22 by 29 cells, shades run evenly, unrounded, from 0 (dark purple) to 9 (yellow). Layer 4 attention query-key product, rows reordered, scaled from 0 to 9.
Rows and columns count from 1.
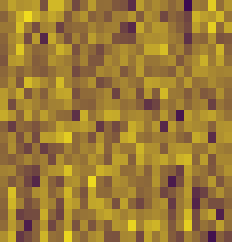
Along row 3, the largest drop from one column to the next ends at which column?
28
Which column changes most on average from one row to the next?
27
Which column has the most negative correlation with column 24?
7
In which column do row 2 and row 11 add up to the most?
4
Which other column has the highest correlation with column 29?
18
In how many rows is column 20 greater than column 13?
12
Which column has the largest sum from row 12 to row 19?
9
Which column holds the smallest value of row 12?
21
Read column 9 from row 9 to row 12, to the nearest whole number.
7 6 4 6
